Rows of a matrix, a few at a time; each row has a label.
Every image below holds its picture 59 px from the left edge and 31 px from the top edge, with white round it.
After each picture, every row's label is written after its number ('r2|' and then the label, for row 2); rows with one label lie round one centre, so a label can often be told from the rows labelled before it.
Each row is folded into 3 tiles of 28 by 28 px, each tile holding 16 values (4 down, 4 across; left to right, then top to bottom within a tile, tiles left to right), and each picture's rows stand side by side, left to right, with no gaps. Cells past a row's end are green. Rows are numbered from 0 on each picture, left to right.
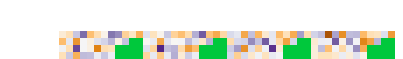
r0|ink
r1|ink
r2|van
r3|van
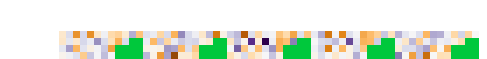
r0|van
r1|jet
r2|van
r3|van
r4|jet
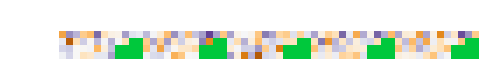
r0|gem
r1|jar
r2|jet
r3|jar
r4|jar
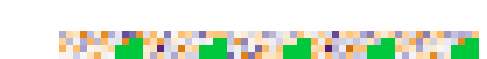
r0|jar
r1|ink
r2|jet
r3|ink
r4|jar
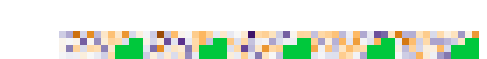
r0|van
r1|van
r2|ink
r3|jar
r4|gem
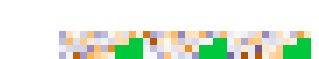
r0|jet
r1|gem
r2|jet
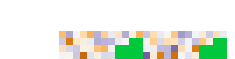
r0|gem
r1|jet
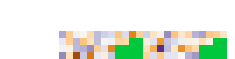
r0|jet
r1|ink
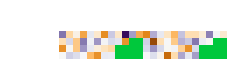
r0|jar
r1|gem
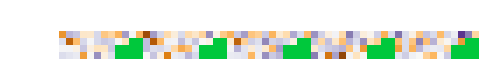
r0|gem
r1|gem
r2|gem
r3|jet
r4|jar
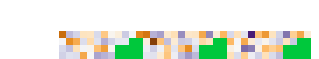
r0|gem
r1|gem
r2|ink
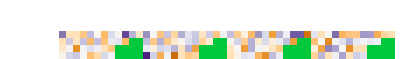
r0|jar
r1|jet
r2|jar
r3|ink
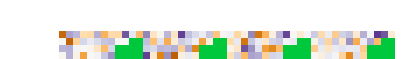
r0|gem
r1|jet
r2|ink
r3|jar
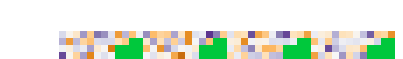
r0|jet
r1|jar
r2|ink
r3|ink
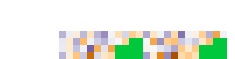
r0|jet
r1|jet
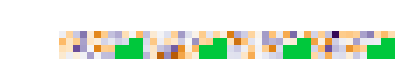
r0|ink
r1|jet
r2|gem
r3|ink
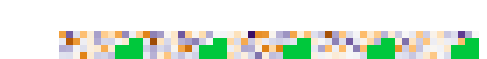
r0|gem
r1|gem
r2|ink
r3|van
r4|jar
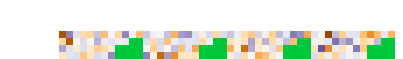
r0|gem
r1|jet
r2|jar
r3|van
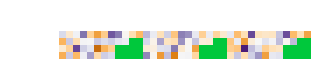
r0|ink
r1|jet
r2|ink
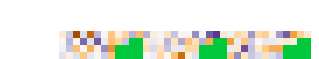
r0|van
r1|jar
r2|ink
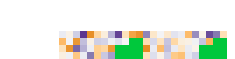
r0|ink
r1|jar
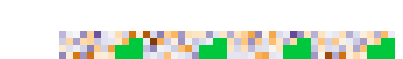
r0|jet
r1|gem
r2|jar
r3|jet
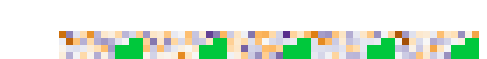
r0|gem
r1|jar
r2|ink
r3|gem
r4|gem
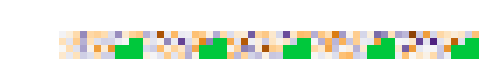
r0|ink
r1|van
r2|ink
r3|jar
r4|van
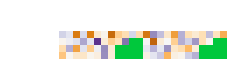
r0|van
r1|gem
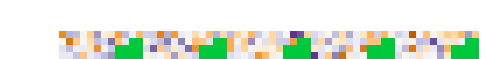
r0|gem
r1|van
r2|jar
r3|jet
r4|van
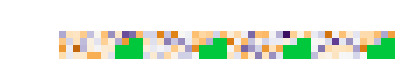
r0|jar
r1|van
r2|ink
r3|van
